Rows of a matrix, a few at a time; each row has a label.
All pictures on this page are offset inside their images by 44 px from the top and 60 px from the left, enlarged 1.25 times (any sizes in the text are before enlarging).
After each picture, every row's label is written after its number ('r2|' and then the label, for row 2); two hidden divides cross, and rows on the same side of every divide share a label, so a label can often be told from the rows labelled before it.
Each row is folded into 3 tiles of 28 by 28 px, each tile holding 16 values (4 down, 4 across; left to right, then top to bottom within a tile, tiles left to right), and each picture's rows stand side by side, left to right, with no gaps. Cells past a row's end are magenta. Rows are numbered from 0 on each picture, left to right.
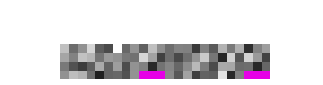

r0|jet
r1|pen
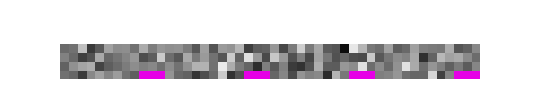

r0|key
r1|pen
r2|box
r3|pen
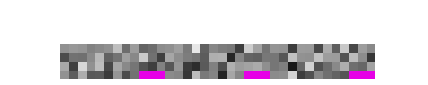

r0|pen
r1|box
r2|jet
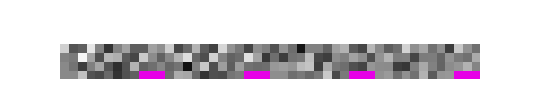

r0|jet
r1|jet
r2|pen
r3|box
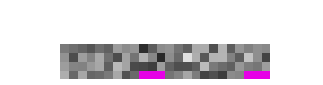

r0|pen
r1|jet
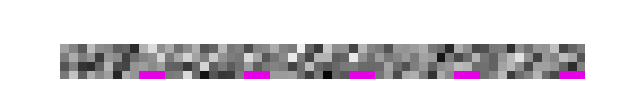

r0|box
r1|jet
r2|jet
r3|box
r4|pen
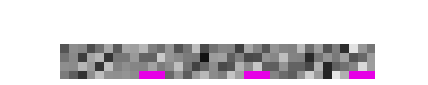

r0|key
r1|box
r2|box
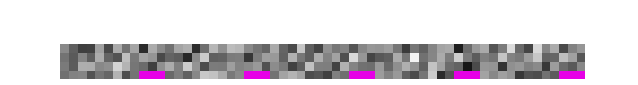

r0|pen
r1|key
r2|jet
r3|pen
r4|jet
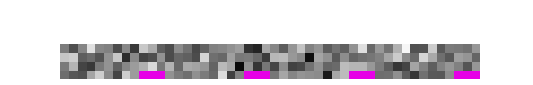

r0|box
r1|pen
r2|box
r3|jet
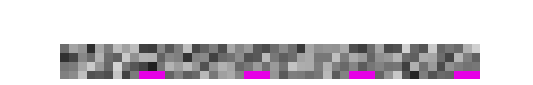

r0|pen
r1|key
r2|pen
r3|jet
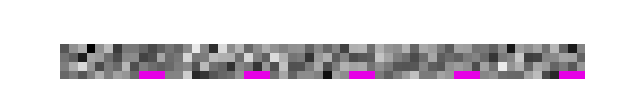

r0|key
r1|jet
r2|box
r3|box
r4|pen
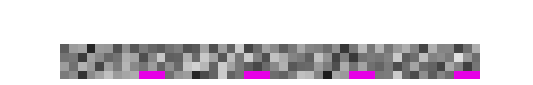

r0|key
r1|pen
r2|box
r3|jet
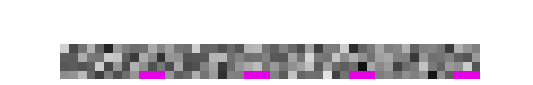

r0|jet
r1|box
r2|pen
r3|box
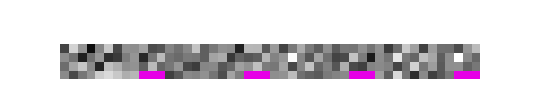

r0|key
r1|box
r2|jet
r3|jet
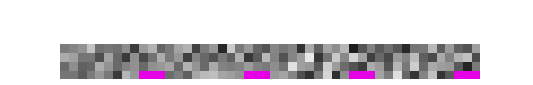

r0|box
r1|key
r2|pen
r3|pen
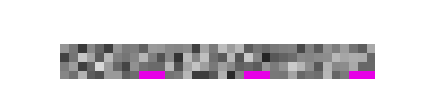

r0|jet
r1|pen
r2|pen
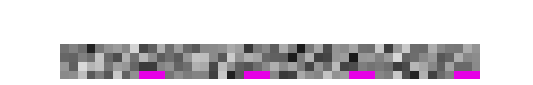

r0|pen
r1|pen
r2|key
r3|jet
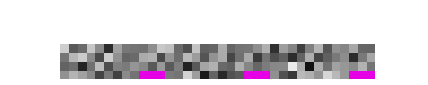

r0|jet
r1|jet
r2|key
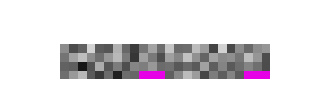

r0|jet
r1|jet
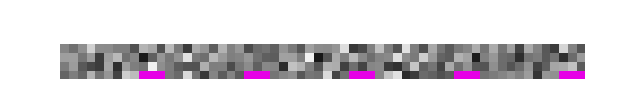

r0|box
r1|jet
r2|pen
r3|jet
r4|box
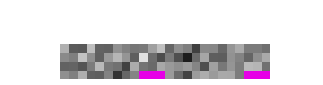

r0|jet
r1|key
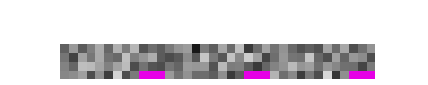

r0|pen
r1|pen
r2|pen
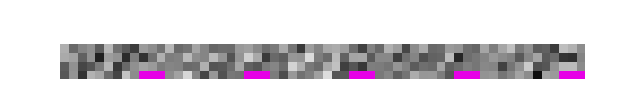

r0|box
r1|jet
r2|pen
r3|key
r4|box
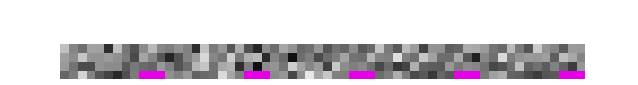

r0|jet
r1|pen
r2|key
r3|jet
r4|jet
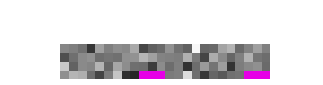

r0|pen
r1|jet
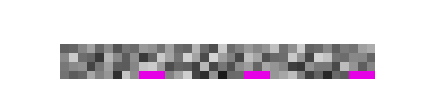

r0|box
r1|jet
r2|jet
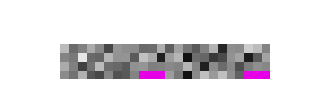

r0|jet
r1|key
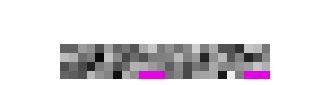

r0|box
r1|box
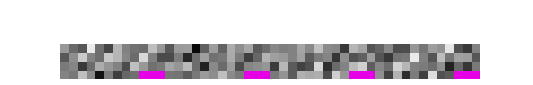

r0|jet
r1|key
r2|box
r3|pen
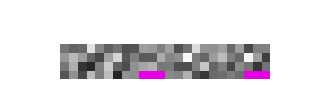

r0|box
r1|jet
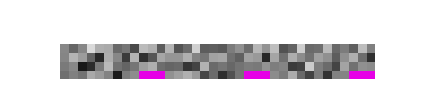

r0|box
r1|jet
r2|jet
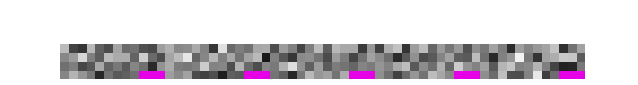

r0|jet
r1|jet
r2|key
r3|key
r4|pen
